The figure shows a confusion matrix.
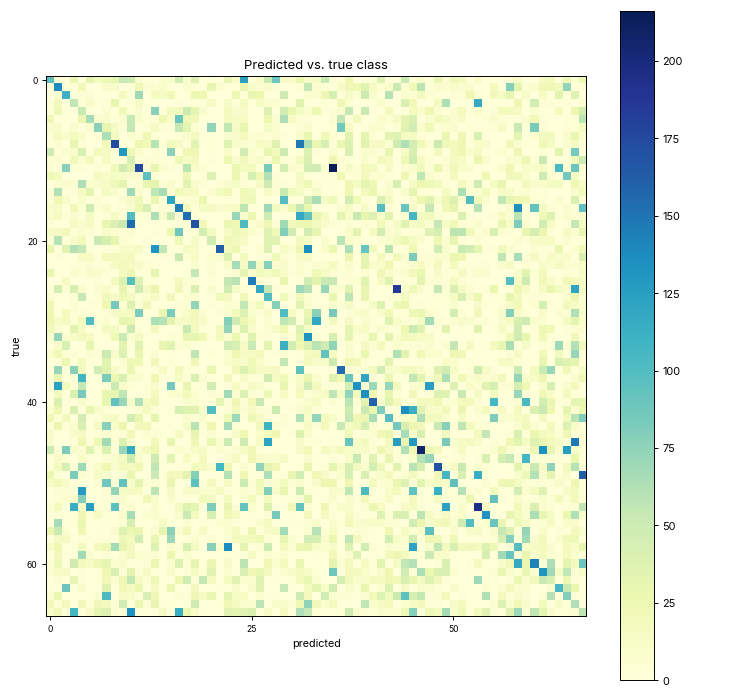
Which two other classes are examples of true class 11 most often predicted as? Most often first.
35, 63
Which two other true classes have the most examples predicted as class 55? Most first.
40, 52
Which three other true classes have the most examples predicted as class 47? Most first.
38, 56, 30
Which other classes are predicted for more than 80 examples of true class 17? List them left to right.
10, 31, 32, 45
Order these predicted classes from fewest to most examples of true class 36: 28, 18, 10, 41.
18, 28, 10, 41
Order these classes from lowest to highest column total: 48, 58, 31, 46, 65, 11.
11, 48, 46, 31, 65, 58
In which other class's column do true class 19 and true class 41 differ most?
44
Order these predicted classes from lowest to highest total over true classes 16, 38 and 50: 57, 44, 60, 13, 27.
13, 57, 27, 60, 44
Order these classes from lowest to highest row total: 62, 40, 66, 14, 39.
14, 62, 39, 40, 66
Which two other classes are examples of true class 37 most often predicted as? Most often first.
39, 4
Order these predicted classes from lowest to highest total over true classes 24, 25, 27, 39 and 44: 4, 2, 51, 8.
2, 8, 51, 4
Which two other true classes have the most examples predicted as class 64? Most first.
46, 12
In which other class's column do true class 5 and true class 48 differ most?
21
